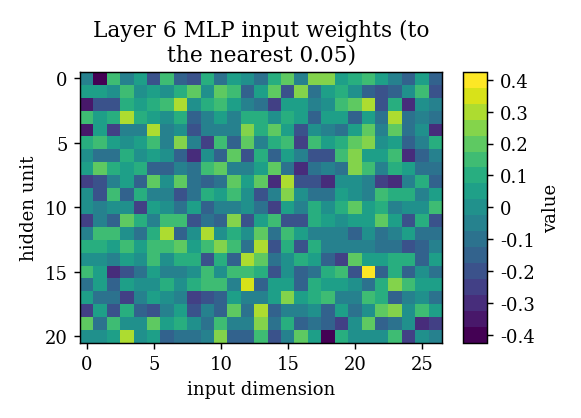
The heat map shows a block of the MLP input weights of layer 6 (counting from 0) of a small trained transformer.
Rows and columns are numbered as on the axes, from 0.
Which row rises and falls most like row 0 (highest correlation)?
17
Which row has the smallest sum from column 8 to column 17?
6
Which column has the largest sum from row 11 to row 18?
13
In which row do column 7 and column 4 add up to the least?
10
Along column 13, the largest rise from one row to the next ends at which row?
18
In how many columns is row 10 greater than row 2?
9
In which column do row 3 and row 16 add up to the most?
23
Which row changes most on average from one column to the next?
8
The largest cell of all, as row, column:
15, 21
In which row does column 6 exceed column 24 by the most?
2
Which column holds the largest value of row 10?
20
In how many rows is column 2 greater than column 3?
7
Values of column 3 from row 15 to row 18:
-0.2 0.05 -0.25 0.1
